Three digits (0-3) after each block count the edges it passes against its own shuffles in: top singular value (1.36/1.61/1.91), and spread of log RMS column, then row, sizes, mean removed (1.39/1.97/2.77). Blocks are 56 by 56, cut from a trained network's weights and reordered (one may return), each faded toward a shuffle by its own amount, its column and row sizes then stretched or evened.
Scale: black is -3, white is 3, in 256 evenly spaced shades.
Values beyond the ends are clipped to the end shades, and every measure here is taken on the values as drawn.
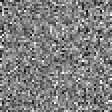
1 2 0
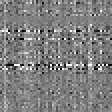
3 0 3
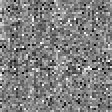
0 0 1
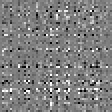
2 3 3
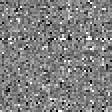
1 1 1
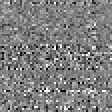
0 1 3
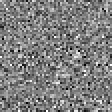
1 0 2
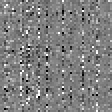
0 3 1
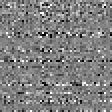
0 2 3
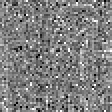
0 1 1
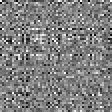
3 1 3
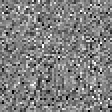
2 1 0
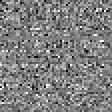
0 1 3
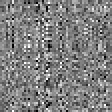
3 3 1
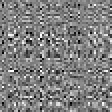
3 3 2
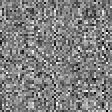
3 2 0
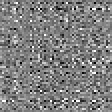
3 2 3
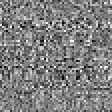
2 0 2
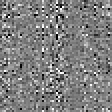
2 3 2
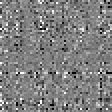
1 2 3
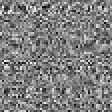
3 0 2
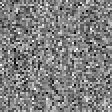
0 1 0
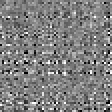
3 2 3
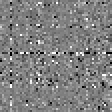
1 2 2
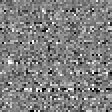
0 0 3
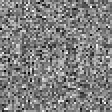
1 0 1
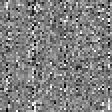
0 3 0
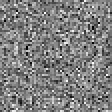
2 2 0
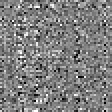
2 2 2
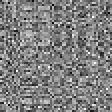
3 0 0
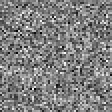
1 0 1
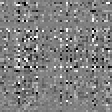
1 3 3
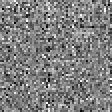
1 2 1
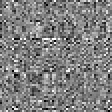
3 2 2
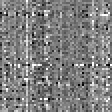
3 2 2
